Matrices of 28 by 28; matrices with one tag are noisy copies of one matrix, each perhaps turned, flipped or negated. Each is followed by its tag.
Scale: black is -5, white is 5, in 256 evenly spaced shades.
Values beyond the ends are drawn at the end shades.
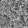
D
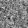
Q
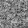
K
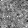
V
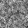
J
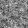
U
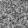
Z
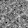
Z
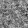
U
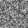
Z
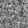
K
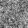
V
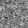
K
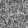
J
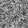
U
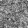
V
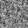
Q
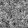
U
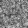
J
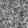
K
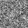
Z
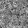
J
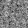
K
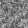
U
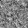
Q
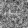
J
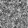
D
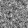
Q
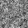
U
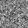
Z
